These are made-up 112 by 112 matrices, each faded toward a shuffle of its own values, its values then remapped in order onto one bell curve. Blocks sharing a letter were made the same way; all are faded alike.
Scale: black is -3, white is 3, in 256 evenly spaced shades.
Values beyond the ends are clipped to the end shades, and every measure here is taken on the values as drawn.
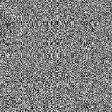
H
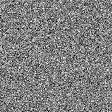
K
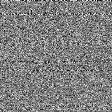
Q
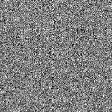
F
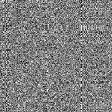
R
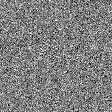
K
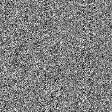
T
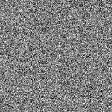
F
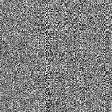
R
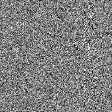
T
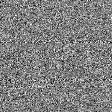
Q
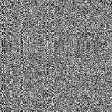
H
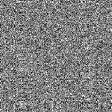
F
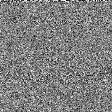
Q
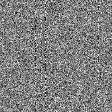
T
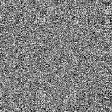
F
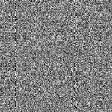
R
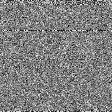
Q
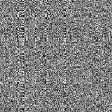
H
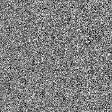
T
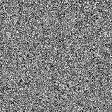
K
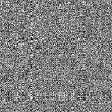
H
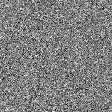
K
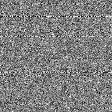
Q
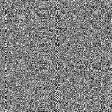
H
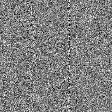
T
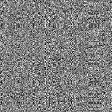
R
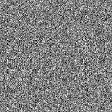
F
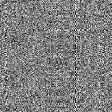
H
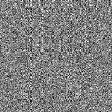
R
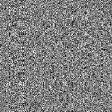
R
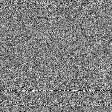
Q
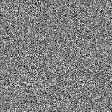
F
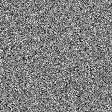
K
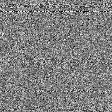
Q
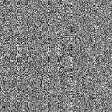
R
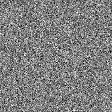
K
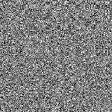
F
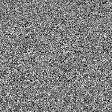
Q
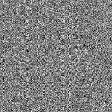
R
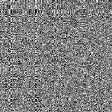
R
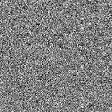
F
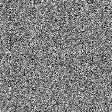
T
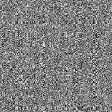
R
